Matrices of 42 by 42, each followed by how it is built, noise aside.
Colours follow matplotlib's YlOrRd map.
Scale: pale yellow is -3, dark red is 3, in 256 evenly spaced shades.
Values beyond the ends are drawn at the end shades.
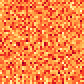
blocks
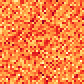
Hankel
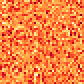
low rank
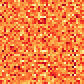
low rank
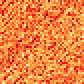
Hankel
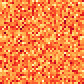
repeating rows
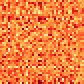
low rank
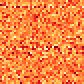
uneven rows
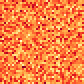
repeating rows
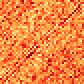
Hankel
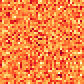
low rank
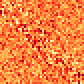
banded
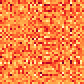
low rank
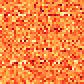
uneven rows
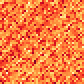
Hankel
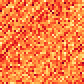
Hankel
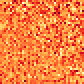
upper triangular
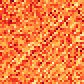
Hankel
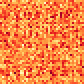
blocks
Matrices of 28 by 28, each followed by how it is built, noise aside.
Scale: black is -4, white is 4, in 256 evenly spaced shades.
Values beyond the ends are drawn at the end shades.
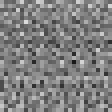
repeating columns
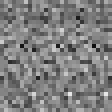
repeating columns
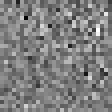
upper triangular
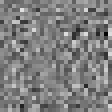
low rank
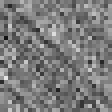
Toeplitz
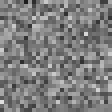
noise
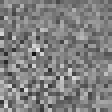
lower triangular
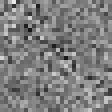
block diagonal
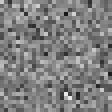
noise
